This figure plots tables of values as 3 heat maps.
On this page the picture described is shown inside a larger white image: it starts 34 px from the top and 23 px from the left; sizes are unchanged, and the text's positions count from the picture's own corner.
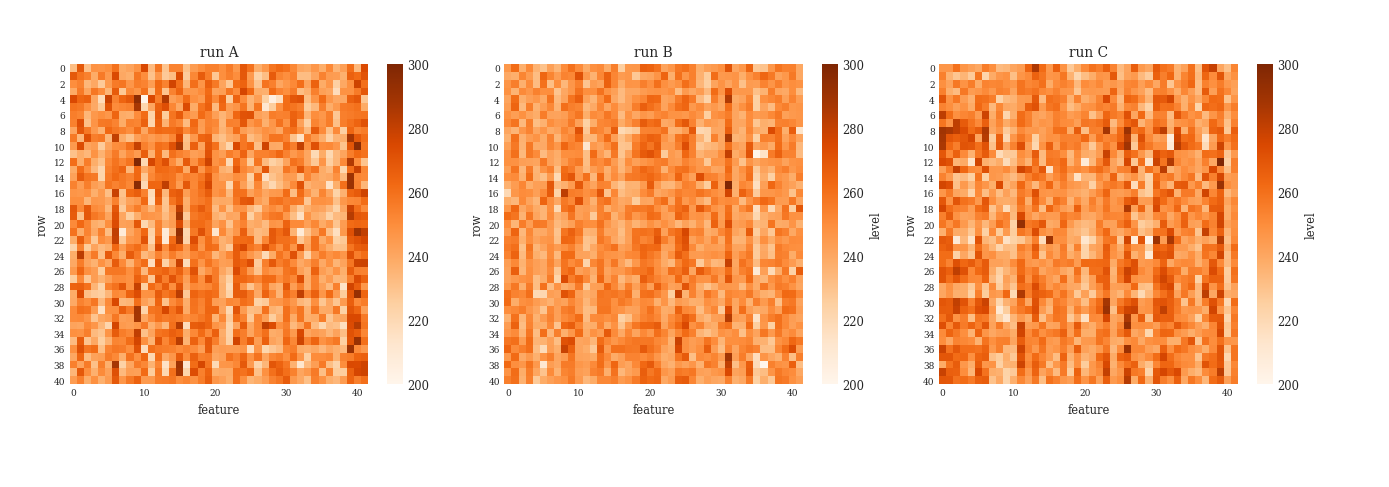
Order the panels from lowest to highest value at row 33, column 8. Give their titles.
run A, run C, run B
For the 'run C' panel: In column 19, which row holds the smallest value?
14
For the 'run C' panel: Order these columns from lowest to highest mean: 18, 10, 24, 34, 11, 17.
10, 18, 24, 34, 17, 11
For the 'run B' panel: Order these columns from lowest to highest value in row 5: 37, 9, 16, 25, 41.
37, 16, 41, 9, 25
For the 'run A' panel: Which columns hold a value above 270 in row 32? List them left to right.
9, 39, 40
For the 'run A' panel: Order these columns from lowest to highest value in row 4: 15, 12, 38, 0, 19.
38, 15, 12, 19, 0
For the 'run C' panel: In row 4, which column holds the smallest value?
8
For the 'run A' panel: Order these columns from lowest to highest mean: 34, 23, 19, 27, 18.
27, 34, 18, 23, 19
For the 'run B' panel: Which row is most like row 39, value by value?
0
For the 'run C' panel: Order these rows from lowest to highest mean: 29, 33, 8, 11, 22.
22, 29, 11, 33, 8
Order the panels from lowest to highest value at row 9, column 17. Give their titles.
run B, run A, run C
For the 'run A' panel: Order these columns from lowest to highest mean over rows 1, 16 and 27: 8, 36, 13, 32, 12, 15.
13, 36, 8, 32, 12, 15
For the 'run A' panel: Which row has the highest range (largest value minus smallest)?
4
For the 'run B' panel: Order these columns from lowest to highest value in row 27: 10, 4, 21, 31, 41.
4, 41, 21, 10, 31
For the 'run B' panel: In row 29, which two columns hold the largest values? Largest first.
24, 8
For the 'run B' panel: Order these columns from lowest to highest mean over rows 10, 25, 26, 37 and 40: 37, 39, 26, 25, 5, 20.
37, 5, 26, 39, 20, 25
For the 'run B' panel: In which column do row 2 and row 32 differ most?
31
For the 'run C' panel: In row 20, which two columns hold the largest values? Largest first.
11, 39
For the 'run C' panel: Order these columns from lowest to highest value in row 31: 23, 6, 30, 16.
16, 30, 6, 23
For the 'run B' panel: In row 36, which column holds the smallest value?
5
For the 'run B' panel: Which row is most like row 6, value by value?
12
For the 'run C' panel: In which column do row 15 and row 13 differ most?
27
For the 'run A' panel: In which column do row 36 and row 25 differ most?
25
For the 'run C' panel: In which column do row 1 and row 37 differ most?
6
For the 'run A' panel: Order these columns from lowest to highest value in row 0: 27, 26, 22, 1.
26, 27, 22, 1
